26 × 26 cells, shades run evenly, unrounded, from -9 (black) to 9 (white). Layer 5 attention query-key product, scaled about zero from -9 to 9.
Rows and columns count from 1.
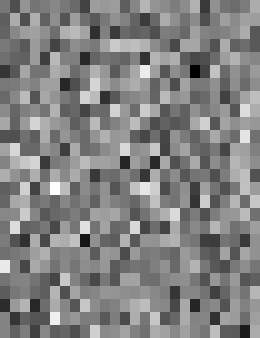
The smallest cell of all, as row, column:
6, 20
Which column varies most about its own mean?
15
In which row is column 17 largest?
8
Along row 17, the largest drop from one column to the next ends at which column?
19
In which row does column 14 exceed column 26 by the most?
4
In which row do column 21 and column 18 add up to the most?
16
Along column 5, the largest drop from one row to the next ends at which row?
13
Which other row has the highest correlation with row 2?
5
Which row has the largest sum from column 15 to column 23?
26
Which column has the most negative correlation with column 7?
12
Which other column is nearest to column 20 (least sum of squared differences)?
1
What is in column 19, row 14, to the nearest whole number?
-3
